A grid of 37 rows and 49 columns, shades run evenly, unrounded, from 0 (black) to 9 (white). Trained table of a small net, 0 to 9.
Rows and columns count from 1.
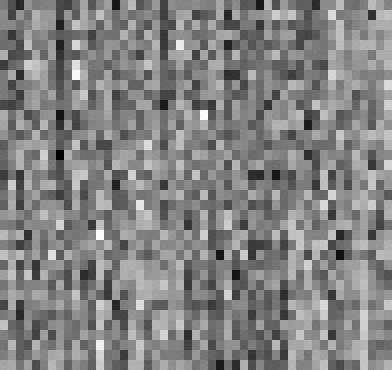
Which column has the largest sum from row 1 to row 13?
49
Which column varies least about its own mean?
20
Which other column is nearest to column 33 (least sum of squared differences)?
9
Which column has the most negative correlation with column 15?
14
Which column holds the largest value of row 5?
23
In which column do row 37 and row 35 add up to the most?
13
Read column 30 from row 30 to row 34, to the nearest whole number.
2 5 4 3 3
